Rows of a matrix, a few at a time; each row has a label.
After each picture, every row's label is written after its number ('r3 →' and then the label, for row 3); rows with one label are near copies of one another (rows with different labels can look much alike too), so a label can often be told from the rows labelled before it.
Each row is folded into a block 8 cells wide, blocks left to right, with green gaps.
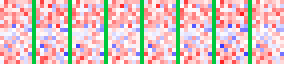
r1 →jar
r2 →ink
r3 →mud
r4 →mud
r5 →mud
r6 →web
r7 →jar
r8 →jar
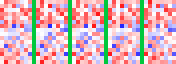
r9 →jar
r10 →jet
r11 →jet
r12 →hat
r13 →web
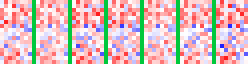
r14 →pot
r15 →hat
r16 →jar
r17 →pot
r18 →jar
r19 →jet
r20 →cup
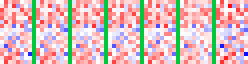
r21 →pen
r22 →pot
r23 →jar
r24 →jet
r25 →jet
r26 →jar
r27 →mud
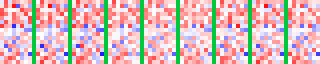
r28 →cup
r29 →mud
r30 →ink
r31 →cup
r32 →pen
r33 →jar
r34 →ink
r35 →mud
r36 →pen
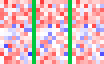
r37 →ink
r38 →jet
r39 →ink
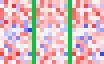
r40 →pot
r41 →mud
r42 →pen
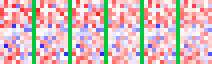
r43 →cup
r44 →pen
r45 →ink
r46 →ink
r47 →hat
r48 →mud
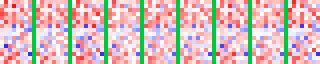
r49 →mud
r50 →jet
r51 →pen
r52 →web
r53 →ink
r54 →pen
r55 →hat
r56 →ink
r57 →pen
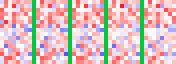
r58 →pot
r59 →ink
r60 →ink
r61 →mud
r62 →cup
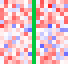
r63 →web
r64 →cup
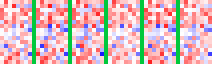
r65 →mud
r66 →ink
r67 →ink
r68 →web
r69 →jar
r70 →ink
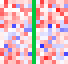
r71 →web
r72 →cup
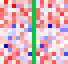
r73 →mud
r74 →hat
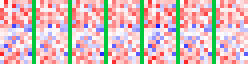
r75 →hat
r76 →jar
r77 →web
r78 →jar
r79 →jet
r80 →jar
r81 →pen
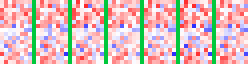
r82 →jet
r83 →ink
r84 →cup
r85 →cup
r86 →web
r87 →web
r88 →ink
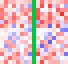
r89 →jet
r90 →jet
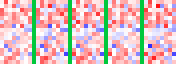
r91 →cup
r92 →ink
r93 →pot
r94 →pot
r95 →mud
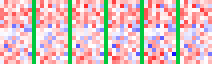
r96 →jar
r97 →jet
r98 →mud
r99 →ink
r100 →pen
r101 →cup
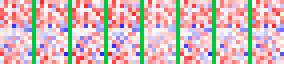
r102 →hat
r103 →web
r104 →pen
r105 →jet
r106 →hat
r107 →ink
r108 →ink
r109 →jar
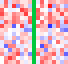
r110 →cup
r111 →hat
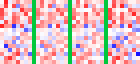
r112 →cup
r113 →cup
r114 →hat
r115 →pen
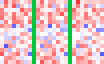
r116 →hat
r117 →jar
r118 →web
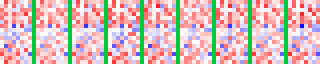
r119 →jar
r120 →jar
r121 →hat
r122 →jet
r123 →mud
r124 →ink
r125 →hat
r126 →hat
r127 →hat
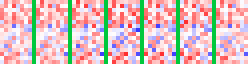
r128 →hat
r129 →web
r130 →mud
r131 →jet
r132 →hat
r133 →pot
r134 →pen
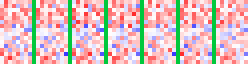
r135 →web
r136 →pen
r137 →pot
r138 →ink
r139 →ink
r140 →hat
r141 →pot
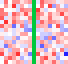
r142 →pot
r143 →pen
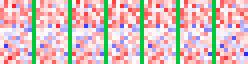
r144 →mud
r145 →jar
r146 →hat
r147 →cup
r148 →cup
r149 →web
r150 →pen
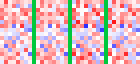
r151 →jar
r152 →jar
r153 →pot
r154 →pot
